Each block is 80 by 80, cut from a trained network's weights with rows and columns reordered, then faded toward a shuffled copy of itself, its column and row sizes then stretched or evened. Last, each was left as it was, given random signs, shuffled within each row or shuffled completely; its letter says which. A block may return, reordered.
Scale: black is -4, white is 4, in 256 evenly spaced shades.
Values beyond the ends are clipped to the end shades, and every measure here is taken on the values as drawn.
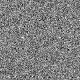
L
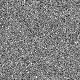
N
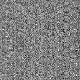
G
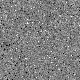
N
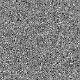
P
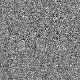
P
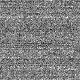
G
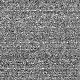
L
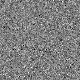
L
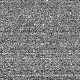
G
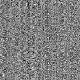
G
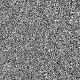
P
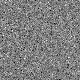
N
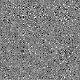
G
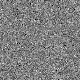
L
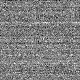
L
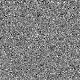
L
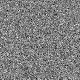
L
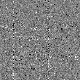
P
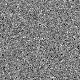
L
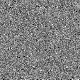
L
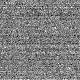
L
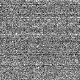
G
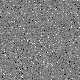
N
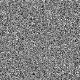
P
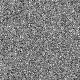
N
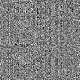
G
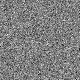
N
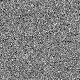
N
